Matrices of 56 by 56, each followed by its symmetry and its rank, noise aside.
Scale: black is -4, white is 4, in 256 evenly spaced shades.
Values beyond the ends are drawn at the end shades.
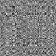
no symmetry, rank six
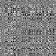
no symmetry, rank four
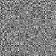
antisymmetric, rank eight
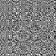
no symmetry, rank six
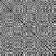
symmetric, rank four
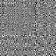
antisymmetric, rank six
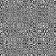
antisymmetric, rank four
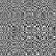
no symmetry, rank four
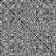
symmetric, rank four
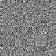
no symmetry, rank eight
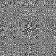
no symmetry, rank six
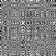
no symmetry, rank four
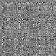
antisymmetric, rank eight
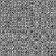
symmetric, rank six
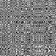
no symmetry, rank six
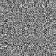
antisymmetric, rank eight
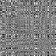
antisymmetric, rank four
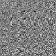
no symmetry, rank eight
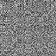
antisymmetric, rank eight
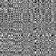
antisymmetric, rank four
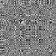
symmetric, rank six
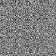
no symmetry, rank six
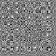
symmetric, rank six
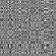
antisymmetric, rank four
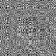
antisymmetric, rank six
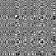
symmetric, rank four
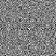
no symmetry, rank eight
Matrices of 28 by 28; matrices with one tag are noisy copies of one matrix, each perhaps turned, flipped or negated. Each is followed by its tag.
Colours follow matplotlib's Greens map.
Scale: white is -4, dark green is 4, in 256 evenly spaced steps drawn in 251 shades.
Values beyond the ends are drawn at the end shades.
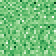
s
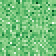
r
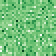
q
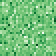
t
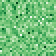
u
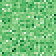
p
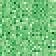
r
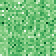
r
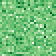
t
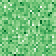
p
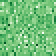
t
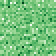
r
